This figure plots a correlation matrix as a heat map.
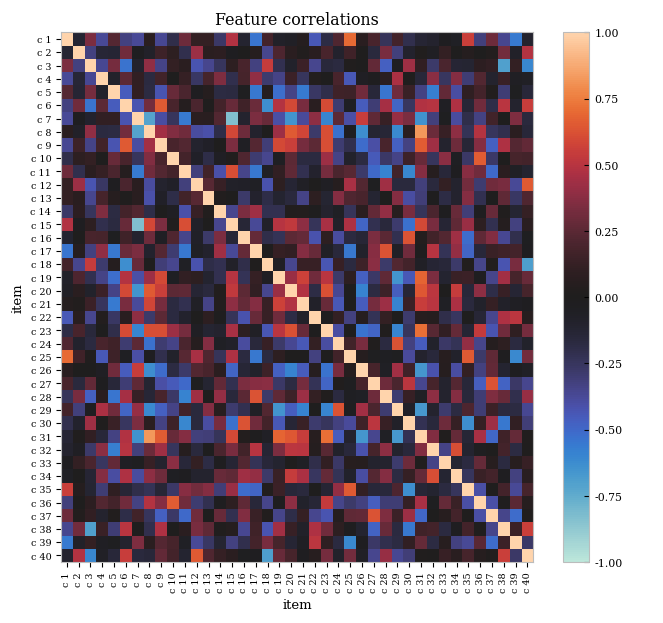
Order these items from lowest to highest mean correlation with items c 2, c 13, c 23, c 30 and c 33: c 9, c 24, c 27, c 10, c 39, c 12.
c 24, c 27, c 39, c 9, c 12, c 10
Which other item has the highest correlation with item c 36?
c 10
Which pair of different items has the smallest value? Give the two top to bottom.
c 7, c 15
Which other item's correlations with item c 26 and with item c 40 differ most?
c 6
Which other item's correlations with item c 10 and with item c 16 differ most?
c 27
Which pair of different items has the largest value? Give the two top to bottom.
c 8, c 31
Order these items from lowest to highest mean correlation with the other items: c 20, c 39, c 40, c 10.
c 39, c 10, c 40, c 20
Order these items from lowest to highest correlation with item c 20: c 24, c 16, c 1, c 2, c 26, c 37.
c 26, c 24, c 37, c 1, c 2, c 16
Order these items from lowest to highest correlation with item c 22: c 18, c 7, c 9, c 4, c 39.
c 4, c 18, c 9, c 7, c 39
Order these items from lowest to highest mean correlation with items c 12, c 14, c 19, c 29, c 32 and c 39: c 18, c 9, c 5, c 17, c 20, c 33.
c 5, c 33, c 18, c 20, c 9, c 17
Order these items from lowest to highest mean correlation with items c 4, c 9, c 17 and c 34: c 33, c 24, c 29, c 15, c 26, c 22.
c 26, c 33, c 24, c 29, c 15, c 22
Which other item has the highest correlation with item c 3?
c 18
